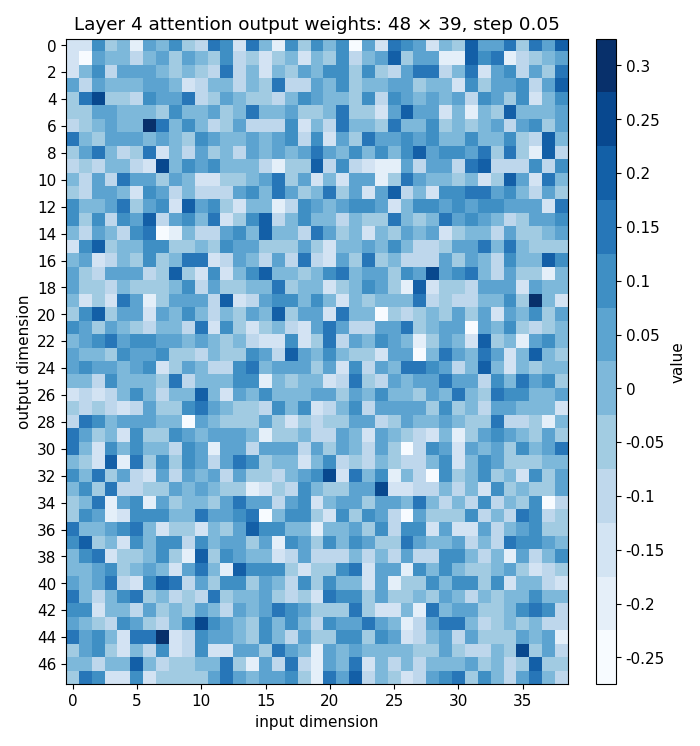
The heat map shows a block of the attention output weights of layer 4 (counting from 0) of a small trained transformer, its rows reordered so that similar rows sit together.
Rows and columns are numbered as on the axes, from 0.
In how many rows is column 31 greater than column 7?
21
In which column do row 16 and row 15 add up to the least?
20
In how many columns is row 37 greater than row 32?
20
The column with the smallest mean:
19
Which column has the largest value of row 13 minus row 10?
11
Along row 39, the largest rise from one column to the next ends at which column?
13
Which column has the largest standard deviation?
26
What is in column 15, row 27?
-0.1
